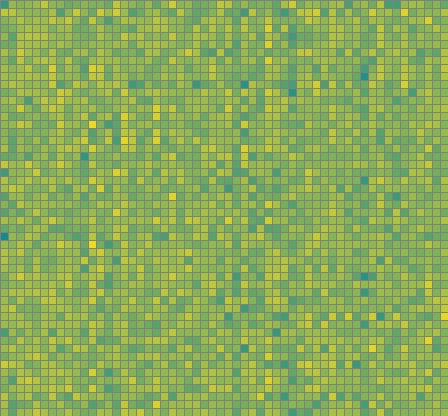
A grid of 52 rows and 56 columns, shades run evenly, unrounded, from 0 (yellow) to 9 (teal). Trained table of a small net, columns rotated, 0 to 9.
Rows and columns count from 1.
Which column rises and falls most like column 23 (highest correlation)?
13
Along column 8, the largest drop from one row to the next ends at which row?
12
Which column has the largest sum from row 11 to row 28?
46
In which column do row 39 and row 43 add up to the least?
54
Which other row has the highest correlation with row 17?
15
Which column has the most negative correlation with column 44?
36
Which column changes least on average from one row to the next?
23
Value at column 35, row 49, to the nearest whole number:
4
